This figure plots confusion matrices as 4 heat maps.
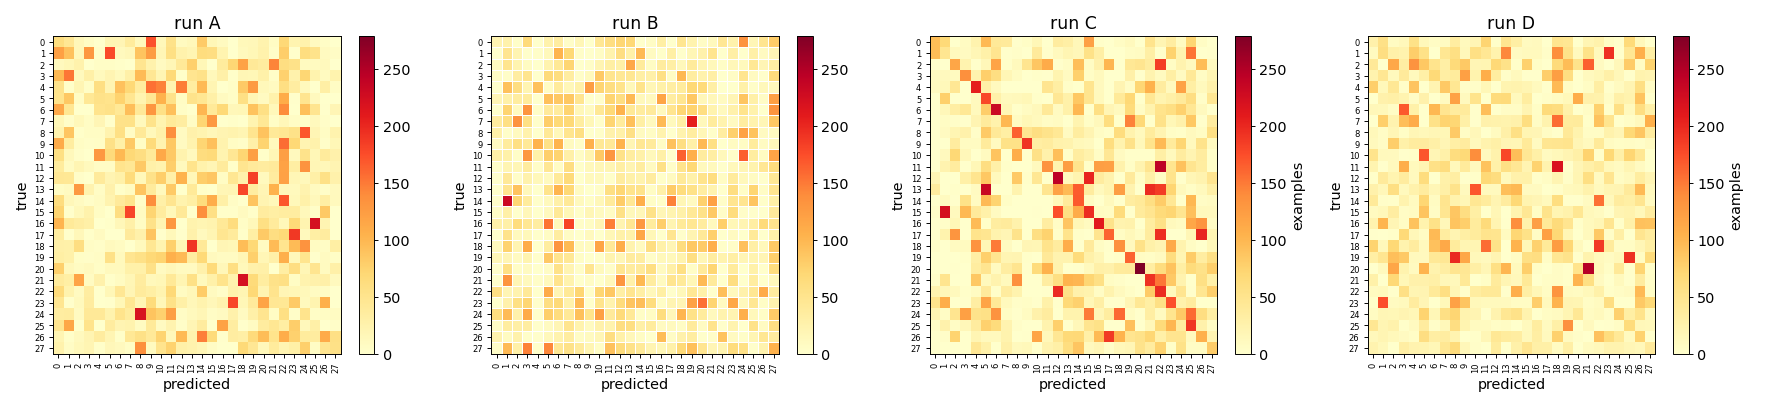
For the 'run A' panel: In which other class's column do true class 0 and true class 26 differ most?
9
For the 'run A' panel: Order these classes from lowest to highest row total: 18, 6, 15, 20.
20, 15, 18, 6
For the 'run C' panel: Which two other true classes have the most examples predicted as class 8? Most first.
21, 10
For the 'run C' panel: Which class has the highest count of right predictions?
20
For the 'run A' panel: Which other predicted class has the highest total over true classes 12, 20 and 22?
19
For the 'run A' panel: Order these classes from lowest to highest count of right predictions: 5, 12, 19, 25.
25, 5, 19, 12
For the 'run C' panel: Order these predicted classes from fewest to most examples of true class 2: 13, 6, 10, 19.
13, 19, 10, 6
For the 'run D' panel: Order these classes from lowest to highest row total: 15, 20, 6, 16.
15, 6, 20, 16
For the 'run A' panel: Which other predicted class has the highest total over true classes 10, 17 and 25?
23
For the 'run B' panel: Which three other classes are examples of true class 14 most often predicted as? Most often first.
1, 17, 21
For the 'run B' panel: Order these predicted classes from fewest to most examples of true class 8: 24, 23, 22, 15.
15, 22, 23, 24
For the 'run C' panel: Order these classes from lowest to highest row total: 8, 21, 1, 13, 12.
1, 8, 12, 21, 13
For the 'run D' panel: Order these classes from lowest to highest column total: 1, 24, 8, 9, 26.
24, 1, 9, 26, 8
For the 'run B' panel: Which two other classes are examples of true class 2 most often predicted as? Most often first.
13, 7
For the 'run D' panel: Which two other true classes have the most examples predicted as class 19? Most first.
25, 2
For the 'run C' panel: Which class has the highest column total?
22
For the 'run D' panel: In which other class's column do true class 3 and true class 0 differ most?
9
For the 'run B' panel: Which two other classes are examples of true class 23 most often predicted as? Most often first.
20, 19
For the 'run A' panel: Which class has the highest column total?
22
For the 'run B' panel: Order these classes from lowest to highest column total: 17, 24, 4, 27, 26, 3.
4, 26, 17, 24, 3, 27
